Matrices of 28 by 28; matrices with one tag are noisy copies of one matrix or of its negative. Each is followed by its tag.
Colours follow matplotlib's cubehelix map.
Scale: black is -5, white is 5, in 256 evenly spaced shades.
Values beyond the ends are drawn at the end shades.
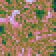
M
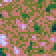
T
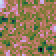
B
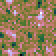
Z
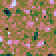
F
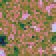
T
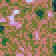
M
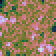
B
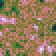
B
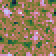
F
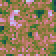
M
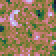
M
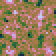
Z
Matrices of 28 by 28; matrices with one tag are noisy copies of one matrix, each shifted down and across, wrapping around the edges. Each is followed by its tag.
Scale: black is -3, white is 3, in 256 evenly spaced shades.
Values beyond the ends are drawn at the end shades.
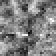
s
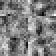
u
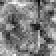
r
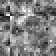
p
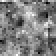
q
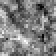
r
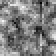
r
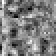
u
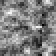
s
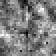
r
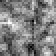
r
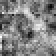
q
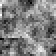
q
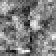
s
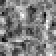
u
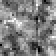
r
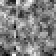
p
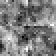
q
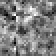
p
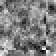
p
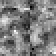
s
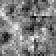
q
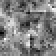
q
